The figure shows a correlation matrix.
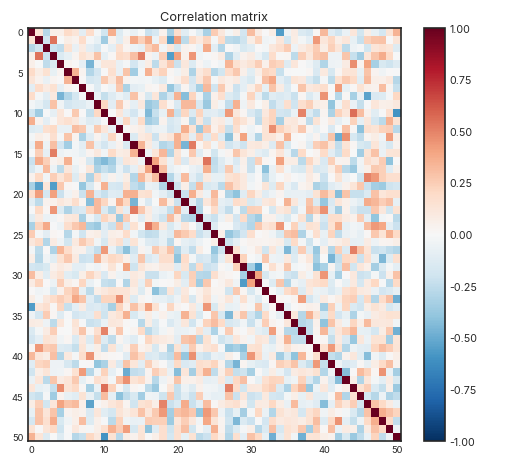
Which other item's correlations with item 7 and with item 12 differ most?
45
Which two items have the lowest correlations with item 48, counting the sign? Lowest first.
28, 19
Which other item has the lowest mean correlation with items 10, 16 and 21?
8
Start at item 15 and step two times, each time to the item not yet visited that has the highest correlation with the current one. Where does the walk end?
1
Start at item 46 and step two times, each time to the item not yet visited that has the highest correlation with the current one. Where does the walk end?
47
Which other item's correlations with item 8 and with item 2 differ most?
24
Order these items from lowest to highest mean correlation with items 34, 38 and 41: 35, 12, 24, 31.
12, 31, 35, 24
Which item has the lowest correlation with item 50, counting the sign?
10
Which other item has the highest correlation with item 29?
13
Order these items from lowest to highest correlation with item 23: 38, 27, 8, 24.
38, 24, 8, 27
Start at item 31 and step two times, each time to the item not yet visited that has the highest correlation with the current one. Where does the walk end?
40
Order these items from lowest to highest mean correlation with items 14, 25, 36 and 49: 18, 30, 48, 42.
42, 18, 30, 48
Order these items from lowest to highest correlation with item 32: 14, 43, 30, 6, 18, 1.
18, 30, 1, 14, 43, 6
